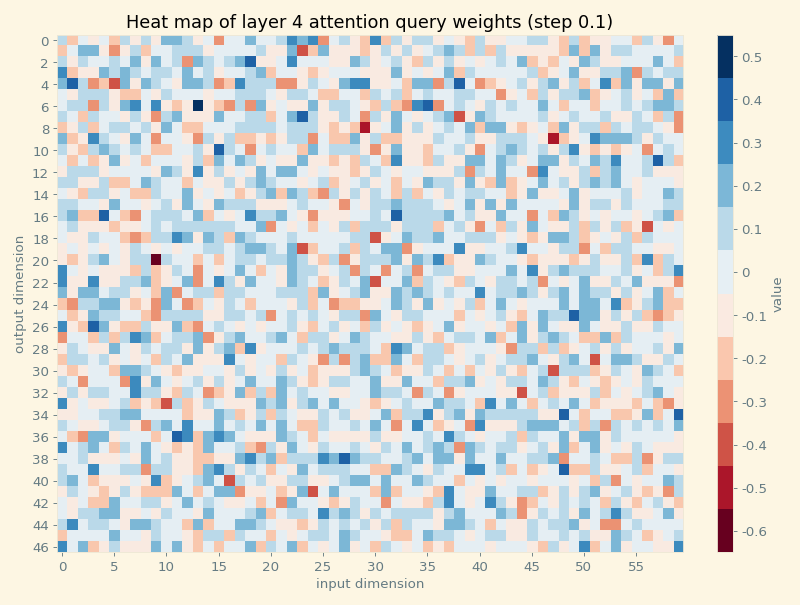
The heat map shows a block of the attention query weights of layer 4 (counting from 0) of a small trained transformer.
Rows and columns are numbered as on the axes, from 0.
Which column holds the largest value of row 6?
13
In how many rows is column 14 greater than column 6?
20
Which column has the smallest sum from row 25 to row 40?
52
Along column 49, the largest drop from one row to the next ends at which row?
26
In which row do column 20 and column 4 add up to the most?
16
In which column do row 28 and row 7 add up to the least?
38
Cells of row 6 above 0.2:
5
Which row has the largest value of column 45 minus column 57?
21
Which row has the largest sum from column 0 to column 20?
44
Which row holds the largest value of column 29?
4
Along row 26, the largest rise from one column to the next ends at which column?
3
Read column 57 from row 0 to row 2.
-0.1 0 0.2
